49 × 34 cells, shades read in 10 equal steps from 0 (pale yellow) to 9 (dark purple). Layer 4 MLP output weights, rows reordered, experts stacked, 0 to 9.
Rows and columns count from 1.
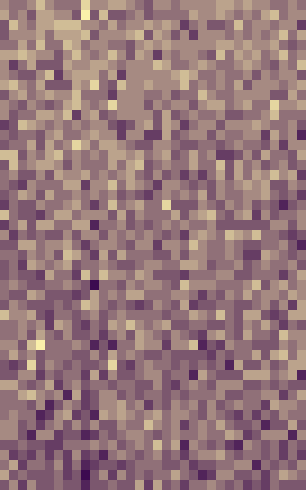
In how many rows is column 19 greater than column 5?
20
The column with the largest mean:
21
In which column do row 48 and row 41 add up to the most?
10
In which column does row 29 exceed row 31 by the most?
11
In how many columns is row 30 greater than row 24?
13
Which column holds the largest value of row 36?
24
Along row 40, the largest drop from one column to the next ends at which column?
9
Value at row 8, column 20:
3
